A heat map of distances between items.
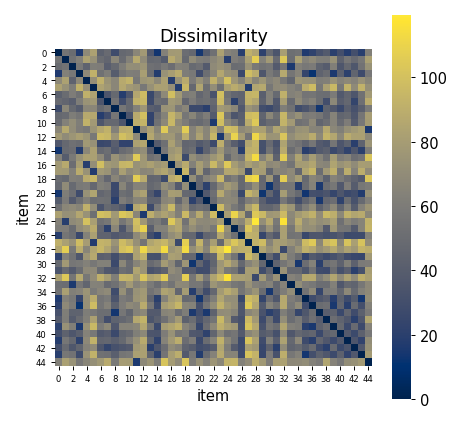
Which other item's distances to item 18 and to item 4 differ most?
16
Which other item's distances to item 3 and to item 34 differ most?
36
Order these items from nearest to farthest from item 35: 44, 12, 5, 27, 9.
9, 44, 12, 5, 27
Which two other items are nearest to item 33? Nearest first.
2, 40
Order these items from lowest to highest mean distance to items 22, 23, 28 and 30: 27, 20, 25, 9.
20, 27, 9, 25
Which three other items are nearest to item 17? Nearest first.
5, 27, 19
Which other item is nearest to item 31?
42
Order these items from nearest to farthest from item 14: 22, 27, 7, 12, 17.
7, 22, 12, 17, 27
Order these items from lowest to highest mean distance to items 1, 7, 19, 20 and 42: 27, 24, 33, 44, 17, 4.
33, 24, 17, 4, 44, 27
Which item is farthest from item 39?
27
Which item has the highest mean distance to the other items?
28
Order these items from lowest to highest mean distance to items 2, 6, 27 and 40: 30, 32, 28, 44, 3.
30, 3, 44, 32, 28
